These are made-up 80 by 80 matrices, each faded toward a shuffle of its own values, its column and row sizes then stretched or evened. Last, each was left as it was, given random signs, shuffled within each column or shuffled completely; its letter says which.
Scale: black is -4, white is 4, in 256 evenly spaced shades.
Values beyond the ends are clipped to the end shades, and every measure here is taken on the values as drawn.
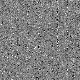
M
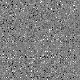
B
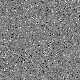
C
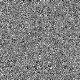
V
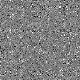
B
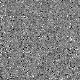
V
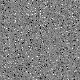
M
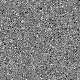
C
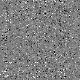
V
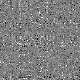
B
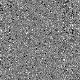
M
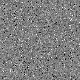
M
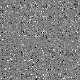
V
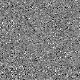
V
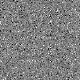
V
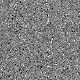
M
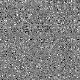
B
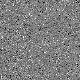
M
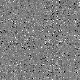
B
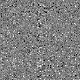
B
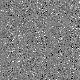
M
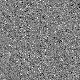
M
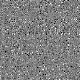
B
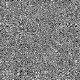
B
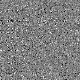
V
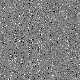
M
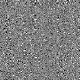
B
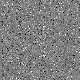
M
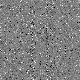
M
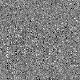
B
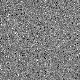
M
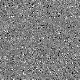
V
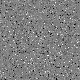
C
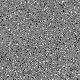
C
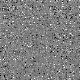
V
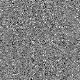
V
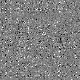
V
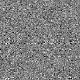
B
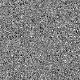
V
